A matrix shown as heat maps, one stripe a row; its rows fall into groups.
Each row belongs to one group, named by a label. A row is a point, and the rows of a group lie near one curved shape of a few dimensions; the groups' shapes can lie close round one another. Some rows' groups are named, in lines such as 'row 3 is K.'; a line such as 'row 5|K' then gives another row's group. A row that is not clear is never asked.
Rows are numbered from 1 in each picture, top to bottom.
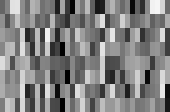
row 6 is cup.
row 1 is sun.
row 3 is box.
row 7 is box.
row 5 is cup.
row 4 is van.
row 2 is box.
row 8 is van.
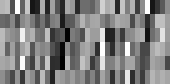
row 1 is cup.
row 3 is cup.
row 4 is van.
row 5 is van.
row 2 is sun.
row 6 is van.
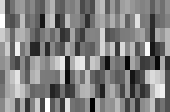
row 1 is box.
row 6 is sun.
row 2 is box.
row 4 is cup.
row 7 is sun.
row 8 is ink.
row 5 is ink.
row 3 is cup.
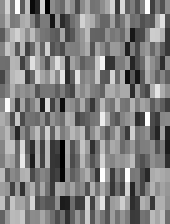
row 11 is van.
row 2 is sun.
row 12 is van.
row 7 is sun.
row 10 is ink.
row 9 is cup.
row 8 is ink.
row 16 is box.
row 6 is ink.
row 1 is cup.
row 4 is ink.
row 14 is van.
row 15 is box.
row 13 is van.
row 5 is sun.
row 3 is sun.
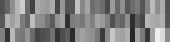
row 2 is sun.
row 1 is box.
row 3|sun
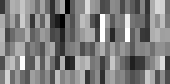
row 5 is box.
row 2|van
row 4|box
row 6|van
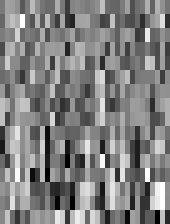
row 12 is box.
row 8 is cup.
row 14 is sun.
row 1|sun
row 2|box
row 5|van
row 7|box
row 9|box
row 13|cup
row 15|sun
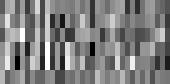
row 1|ink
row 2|van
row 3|box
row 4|ink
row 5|ink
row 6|box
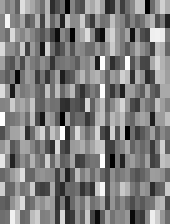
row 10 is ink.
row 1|cup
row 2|van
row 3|sun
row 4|box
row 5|van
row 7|cup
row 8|box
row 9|box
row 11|sun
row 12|cup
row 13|box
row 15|box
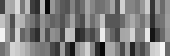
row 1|cup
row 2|cup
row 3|cup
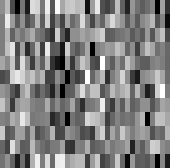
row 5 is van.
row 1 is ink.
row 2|van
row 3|sun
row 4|ink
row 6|box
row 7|sun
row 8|cup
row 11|sun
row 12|ink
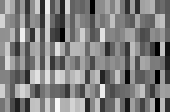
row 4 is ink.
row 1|ink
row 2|box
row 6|ink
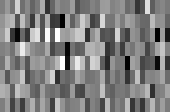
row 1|cup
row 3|ink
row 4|cup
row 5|ink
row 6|box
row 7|cup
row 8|van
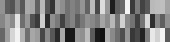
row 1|van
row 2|cup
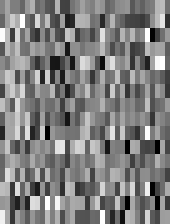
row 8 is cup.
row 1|sun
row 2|box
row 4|sun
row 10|cup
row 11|ink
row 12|sun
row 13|ink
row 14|cup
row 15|ink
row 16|cup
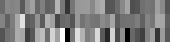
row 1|sun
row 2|box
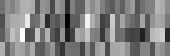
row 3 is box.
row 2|cup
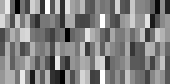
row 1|ink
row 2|cup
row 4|van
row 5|sun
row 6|van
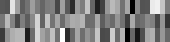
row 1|sun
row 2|ink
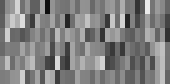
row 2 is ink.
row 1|cup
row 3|van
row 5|sun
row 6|box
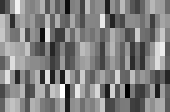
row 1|box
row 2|cup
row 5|sun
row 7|ink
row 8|sun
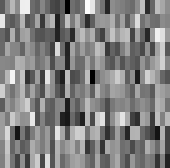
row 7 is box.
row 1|cup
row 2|box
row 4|sun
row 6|ink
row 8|cup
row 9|box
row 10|ink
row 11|van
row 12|ink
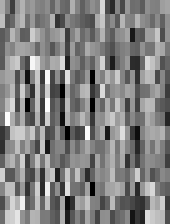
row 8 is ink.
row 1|cup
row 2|box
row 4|cup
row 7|van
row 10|box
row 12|ink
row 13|box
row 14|ink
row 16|sun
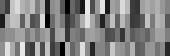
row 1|box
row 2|cup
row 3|cup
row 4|van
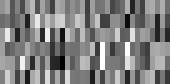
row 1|van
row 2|ink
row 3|ink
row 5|van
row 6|ink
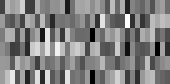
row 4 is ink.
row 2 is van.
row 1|ink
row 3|ink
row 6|ink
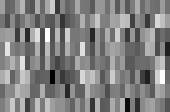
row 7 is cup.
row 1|box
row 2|sun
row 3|ink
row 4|van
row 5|box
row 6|sun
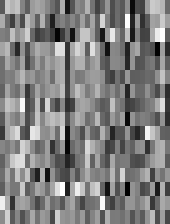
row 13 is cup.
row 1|sun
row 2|van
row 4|ink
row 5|ink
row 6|cup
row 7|ink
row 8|box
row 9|ink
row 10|sun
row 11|cup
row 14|ink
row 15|cup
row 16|van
